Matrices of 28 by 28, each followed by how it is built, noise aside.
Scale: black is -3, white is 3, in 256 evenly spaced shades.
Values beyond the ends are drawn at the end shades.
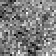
smooth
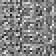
repeating rows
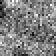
smooth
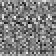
repeating columns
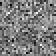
repeating columns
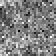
smooth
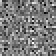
repeating rows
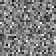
repeating columns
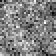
smooth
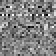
uneven rows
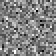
repeating rows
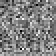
repeating columns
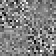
block diagonal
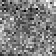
smooth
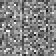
repeating rows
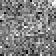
smooth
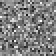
noise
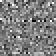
uneven rows
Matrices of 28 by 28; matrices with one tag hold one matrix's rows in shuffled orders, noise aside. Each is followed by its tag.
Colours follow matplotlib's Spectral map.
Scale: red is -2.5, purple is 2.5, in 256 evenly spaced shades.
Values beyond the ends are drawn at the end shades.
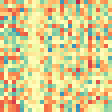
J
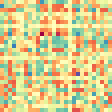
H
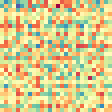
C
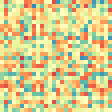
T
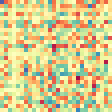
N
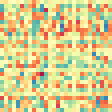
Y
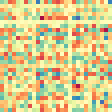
H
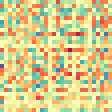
Y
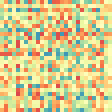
C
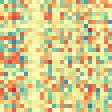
J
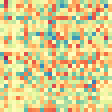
N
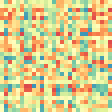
T
